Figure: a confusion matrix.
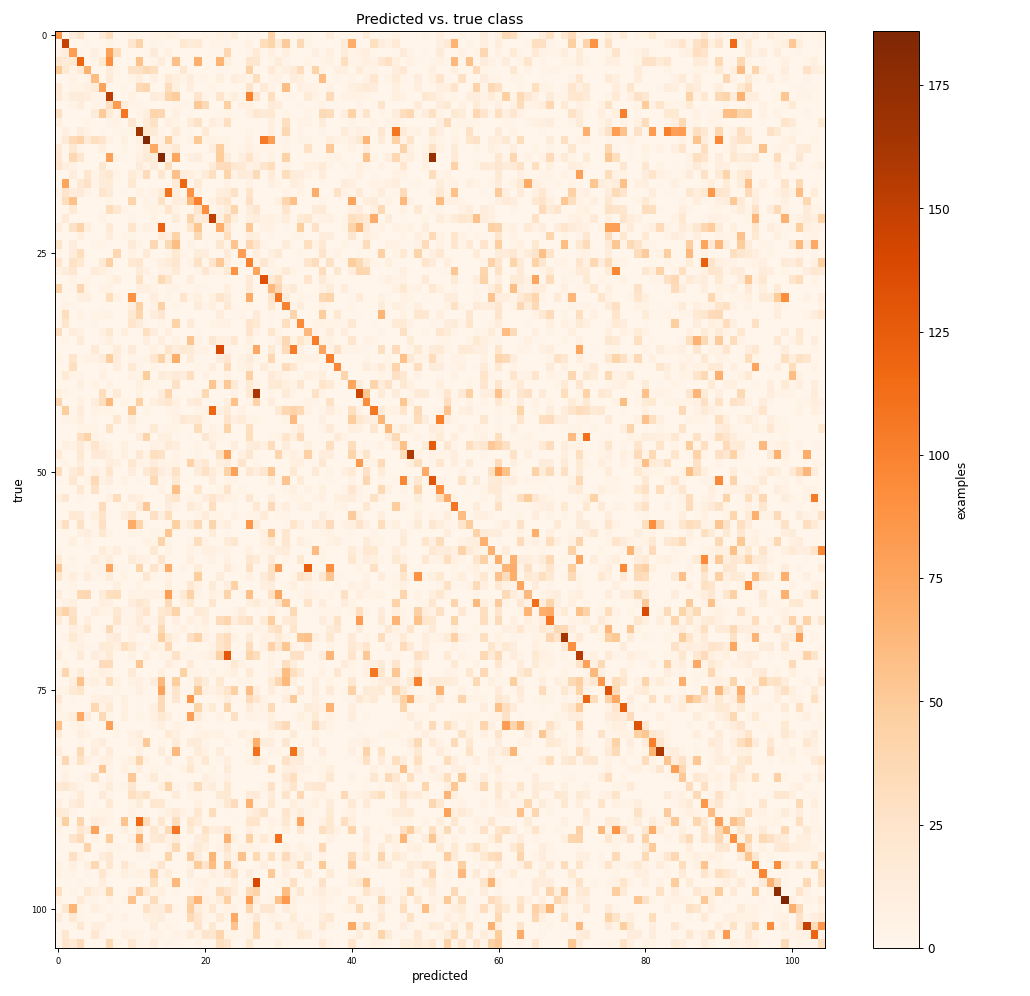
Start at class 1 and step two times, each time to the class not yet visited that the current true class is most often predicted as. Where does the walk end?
30
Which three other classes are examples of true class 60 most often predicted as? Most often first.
88, 71, 62
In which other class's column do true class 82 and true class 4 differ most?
27
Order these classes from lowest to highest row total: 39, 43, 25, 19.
39, 25, 43, 19
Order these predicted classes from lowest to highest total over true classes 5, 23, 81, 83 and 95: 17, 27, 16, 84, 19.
17, 84, 16, 19, 27
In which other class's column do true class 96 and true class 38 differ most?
95
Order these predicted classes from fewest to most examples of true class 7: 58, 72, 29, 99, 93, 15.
58, 72, 29, 15, 99, 93
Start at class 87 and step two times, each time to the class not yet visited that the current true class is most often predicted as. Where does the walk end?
103
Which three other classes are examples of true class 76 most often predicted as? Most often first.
72, 18, 48
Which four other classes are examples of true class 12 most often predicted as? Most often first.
28, 90, 29, 42
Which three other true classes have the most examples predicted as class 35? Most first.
18, 59, 4
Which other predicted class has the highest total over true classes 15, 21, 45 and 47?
51
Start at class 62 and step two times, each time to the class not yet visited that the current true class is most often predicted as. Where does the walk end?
41
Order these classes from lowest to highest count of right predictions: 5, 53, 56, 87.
87, 56, 5, 53
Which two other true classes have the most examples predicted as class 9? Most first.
90, 70
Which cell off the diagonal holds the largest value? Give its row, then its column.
14, 51
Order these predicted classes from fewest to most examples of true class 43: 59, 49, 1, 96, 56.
59, 56, 96, 49, 1
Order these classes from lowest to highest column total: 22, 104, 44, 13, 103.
104, 103, 13, 44, 22
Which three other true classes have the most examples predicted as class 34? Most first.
61, 69, 48
